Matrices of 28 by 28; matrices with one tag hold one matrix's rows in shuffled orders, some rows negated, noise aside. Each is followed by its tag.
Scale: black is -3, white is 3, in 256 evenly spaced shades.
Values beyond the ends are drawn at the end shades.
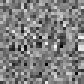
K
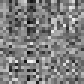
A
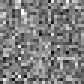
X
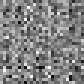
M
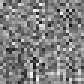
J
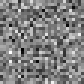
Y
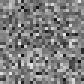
Y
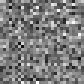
Y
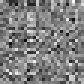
A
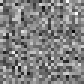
X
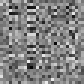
A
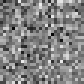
X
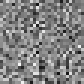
J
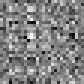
A
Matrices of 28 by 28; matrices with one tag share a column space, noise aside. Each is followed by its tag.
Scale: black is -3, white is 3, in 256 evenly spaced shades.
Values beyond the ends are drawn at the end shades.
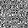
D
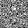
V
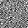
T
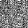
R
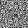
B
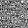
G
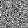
D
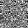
G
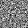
B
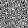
T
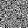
B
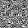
D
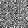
T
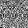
B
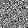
B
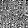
R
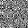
B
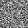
T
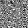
T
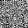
R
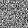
G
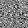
D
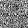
V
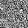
B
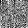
R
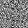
G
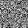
B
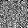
R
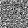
T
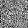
G
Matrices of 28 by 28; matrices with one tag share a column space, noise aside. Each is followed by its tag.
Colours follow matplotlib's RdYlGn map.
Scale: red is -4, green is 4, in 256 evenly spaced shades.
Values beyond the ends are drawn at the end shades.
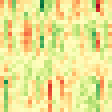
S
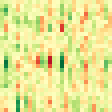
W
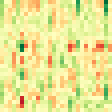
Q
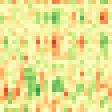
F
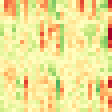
S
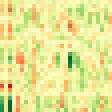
W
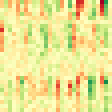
S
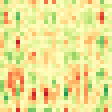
F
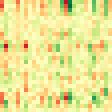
Q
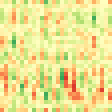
F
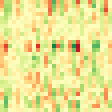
Q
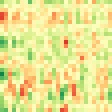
F
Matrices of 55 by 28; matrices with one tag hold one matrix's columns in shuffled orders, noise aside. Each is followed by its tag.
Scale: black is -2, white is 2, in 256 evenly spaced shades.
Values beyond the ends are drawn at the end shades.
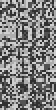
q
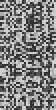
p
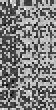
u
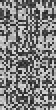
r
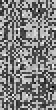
q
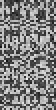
r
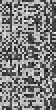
p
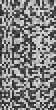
u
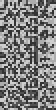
u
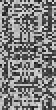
p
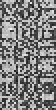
q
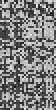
q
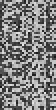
p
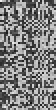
r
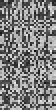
r
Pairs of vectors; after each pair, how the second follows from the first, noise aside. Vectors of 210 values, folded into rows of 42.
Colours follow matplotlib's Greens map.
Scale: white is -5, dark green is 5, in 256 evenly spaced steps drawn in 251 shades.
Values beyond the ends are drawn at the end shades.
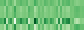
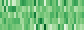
wrapped around, negated.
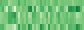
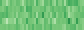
reversed, negated, shrunk.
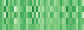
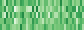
copied.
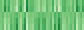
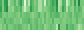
reversed, negated, partly zeroed.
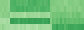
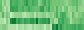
copied.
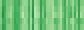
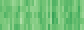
wrapped around, negated, shrunk.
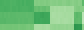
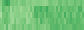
reversed, shrunk.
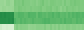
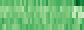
reversed, negated, partly zeroed.
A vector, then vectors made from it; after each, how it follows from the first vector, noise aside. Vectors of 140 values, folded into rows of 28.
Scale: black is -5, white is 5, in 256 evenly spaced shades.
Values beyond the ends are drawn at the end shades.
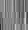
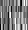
wrapped around, negated, scaled up.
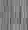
wrapped around, negated, shrunk.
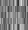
wrapped around, negated.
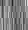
reversed, negated.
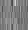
wrapped around, negated, shrunk.
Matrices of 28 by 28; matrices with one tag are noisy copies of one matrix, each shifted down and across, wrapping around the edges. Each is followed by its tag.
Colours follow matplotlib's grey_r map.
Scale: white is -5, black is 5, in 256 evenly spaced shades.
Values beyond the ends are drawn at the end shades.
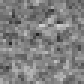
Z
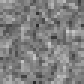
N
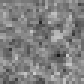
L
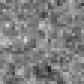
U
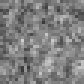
N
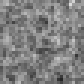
L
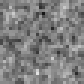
N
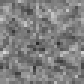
Z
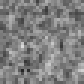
N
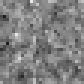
L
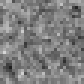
L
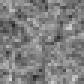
U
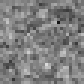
U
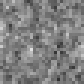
N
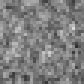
N
